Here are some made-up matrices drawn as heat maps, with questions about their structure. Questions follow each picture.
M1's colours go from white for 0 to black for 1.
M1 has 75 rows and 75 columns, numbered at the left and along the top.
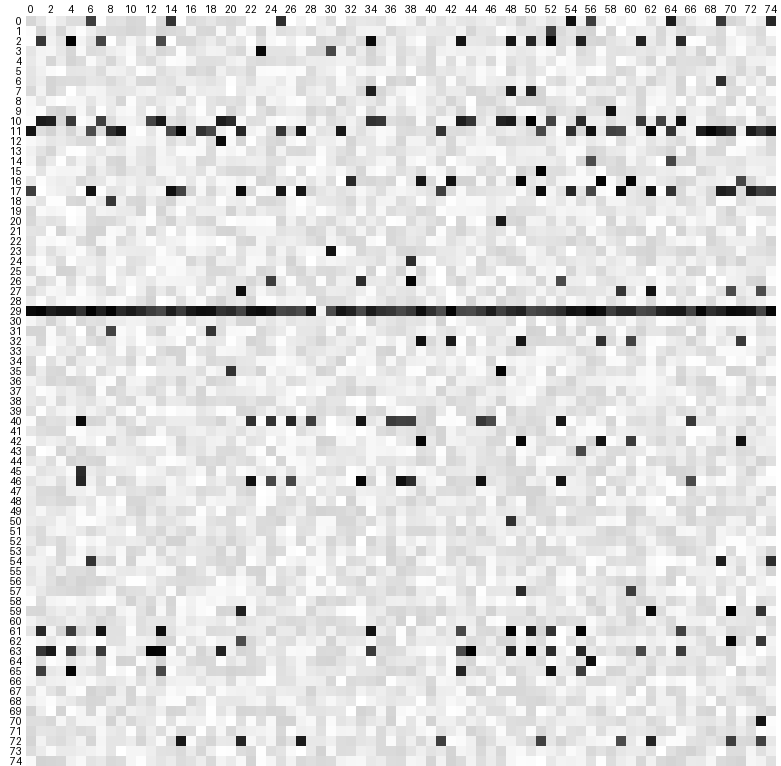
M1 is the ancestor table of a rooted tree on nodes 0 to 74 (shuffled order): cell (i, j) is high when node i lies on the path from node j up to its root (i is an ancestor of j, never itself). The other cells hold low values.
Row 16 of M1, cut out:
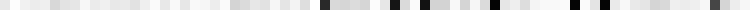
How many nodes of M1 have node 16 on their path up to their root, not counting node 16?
7
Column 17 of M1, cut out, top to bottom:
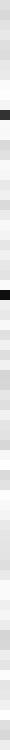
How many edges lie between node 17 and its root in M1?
2
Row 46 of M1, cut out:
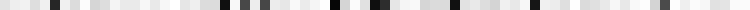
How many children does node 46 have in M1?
5
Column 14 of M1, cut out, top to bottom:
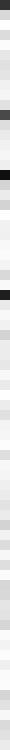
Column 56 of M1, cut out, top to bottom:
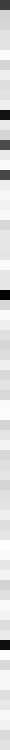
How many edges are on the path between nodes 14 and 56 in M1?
2
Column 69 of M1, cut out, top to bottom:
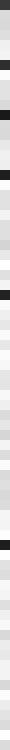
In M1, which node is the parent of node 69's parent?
54
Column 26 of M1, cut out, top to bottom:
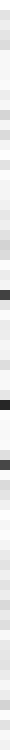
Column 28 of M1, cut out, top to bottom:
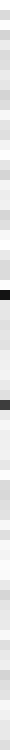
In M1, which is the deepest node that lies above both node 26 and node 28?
40
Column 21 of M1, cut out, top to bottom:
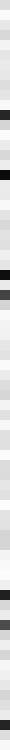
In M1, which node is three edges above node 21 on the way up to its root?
27
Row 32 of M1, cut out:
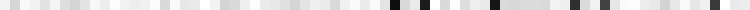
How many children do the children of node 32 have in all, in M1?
3
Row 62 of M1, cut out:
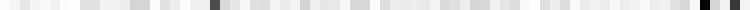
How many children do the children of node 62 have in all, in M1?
1
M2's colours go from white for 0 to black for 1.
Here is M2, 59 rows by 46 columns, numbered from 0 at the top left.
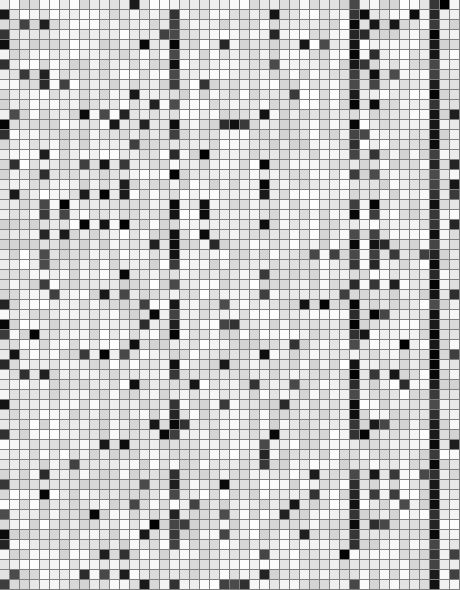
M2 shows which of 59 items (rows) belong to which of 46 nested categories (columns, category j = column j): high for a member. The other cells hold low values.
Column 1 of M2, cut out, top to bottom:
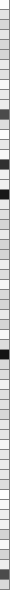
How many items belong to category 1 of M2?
5
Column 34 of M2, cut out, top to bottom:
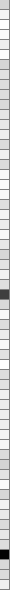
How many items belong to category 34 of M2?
2
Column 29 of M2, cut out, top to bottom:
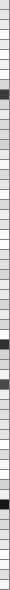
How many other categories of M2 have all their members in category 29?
3
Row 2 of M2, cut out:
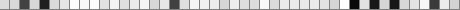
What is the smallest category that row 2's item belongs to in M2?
2
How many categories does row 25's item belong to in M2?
9
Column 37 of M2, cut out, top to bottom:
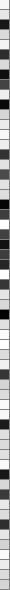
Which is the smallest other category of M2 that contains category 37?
17
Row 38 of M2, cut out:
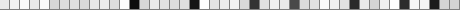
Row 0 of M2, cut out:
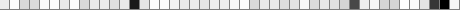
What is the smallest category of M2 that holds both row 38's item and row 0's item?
13
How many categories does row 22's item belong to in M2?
6
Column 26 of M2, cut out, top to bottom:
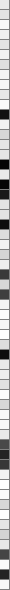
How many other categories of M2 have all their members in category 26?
8
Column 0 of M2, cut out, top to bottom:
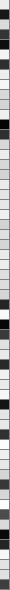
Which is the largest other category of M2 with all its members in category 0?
22
